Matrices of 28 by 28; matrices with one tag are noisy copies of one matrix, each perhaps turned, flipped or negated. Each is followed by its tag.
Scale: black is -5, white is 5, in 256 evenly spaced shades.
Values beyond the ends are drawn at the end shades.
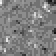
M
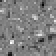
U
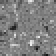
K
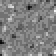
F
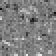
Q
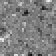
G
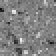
U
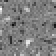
K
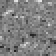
Q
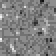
Q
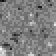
M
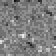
Q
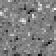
Q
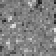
G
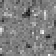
K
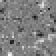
U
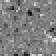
G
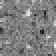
K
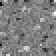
F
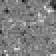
M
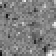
M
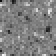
F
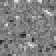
Q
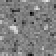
K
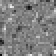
F
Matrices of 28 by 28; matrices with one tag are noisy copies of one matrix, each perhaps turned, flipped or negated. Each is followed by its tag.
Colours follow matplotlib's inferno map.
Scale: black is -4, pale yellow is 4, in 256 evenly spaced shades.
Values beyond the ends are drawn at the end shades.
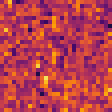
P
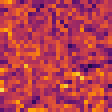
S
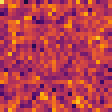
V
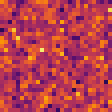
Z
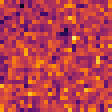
P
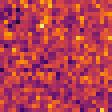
S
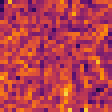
S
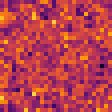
V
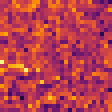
S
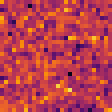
P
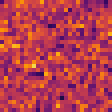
P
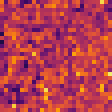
S
